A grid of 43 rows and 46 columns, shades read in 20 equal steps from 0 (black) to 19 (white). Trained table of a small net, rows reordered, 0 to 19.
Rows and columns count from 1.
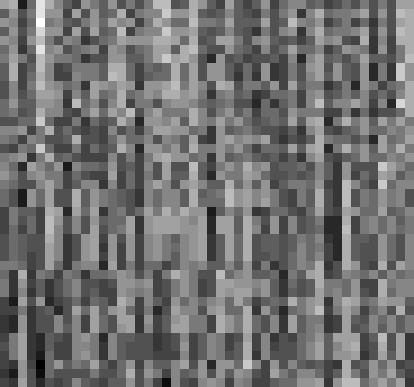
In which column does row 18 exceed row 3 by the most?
3
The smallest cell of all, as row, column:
41, 5
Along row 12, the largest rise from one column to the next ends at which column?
45
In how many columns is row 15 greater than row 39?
25
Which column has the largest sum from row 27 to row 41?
28
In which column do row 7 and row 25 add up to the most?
19
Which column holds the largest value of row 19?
43
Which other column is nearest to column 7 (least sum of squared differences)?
23
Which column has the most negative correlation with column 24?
7
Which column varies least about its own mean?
17
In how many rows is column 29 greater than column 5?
15
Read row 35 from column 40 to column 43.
10 5 8 10
